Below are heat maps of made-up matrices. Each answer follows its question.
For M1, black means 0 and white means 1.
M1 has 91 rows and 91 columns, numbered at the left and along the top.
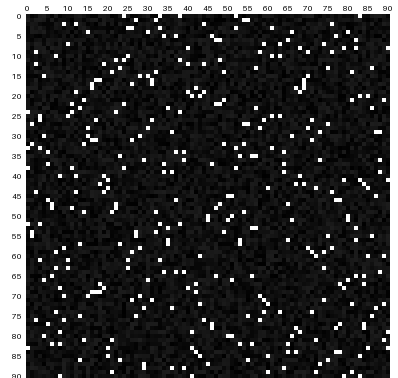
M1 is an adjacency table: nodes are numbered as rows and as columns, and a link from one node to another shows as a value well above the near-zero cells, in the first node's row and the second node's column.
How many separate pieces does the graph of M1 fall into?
2
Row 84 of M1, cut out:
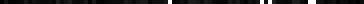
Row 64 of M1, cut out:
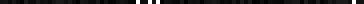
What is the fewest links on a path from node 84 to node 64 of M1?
4
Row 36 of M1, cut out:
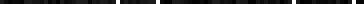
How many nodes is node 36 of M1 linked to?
4
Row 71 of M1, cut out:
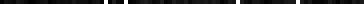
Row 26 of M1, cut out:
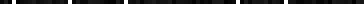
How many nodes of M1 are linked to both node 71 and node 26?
2
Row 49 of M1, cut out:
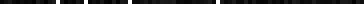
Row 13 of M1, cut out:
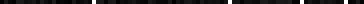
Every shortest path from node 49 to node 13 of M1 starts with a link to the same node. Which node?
node 54
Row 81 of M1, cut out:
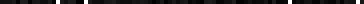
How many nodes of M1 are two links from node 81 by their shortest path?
4
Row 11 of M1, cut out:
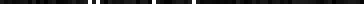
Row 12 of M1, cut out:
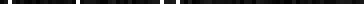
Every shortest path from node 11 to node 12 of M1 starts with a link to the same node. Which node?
node 48
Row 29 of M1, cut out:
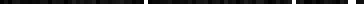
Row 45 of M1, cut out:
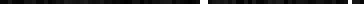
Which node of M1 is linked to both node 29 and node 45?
node 87
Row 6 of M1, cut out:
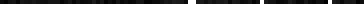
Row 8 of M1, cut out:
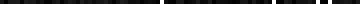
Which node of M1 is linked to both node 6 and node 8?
node 82
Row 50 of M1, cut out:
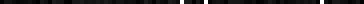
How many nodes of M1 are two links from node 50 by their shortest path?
3
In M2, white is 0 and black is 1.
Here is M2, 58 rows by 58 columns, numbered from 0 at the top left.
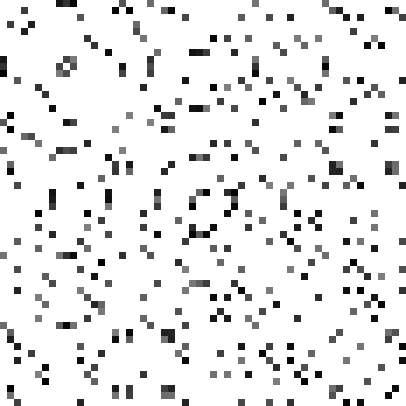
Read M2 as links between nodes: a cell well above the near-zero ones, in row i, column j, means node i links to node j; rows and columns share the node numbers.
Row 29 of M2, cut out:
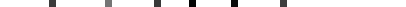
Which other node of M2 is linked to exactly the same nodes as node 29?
node 28
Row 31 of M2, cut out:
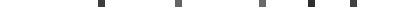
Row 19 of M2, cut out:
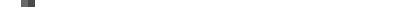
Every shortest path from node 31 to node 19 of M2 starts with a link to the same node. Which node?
node 50
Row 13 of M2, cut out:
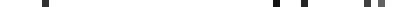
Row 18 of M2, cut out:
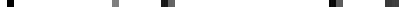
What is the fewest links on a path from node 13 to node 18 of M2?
7
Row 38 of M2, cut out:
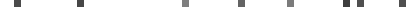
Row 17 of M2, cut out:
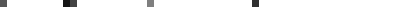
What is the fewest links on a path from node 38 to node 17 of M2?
4
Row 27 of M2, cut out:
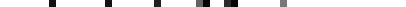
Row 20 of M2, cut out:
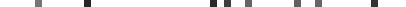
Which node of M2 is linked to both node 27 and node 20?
node 32
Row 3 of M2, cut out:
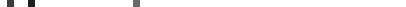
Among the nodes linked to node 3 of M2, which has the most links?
node 1
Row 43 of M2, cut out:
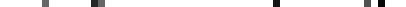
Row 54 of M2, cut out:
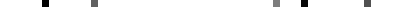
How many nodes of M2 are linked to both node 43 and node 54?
4
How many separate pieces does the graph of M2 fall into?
3
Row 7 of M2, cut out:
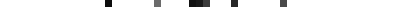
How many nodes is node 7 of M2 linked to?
7
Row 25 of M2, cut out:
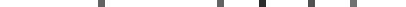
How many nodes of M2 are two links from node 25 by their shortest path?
2
